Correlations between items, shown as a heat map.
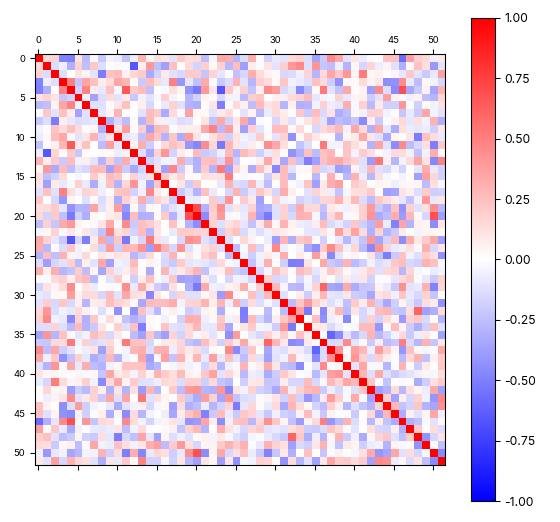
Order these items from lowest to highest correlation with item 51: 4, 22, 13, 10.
10, 22, 4, 13
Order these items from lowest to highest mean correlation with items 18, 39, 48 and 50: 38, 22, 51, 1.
1, 51, 22, 38
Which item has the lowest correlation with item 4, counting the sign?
23
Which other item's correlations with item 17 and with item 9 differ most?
14
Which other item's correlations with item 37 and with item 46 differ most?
0
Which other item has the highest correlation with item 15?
24
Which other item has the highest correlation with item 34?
31
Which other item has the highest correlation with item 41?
2
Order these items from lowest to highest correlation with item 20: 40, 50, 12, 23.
40, 12, 23, 50
